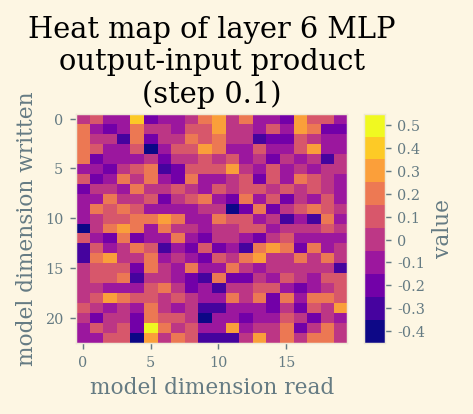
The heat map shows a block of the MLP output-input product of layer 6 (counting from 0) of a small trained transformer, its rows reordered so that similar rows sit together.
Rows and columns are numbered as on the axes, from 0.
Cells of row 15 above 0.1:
3
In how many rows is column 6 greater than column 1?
8
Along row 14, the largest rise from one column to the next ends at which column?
1
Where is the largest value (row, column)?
21, 5
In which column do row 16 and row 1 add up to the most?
10
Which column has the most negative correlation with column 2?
0
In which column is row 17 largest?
6
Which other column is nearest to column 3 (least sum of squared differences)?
18
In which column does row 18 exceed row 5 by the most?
2
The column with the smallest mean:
9
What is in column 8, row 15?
0.2
